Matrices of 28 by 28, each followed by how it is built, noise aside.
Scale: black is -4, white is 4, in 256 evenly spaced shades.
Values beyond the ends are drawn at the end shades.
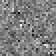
banded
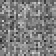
blocks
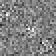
block diagonal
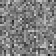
blocks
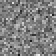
noise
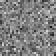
noise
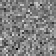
noise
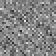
Toeplitz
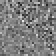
upper triangular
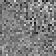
upper triangular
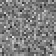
noise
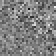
upper triangular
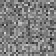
blocks
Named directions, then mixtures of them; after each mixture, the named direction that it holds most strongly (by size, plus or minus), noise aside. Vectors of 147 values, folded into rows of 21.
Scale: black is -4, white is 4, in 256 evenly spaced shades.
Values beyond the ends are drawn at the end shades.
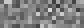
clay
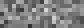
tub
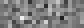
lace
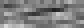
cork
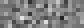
lace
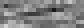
cork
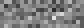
clay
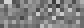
clay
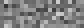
clay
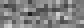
cork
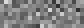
clay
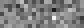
tub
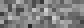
tub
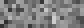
tub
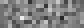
lace
